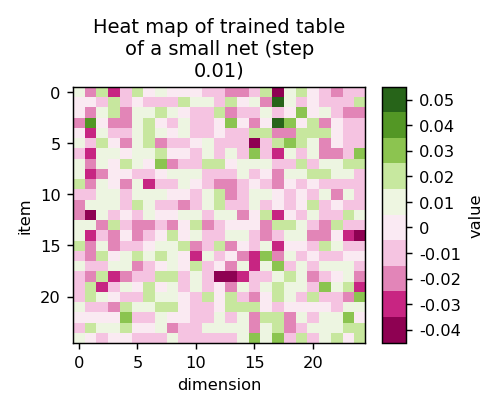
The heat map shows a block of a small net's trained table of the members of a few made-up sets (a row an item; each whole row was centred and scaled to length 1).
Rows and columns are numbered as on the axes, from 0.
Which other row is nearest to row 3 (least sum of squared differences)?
20
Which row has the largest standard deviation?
3
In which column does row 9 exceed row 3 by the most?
0
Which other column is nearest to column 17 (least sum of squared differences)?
1
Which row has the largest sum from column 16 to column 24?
24
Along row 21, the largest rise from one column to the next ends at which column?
4
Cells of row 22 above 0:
10
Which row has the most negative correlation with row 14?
23
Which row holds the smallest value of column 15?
5
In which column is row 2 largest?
19
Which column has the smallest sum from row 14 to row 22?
15
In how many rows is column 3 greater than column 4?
9
